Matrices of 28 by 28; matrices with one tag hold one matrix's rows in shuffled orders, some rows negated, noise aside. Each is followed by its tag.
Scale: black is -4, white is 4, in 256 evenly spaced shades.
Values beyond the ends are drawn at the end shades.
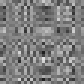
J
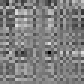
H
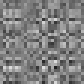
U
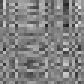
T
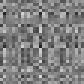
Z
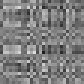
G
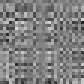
H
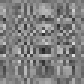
J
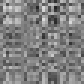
U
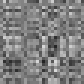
U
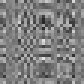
J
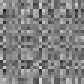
Z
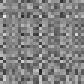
Z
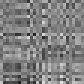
G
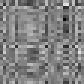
T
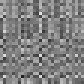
Z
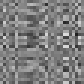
T
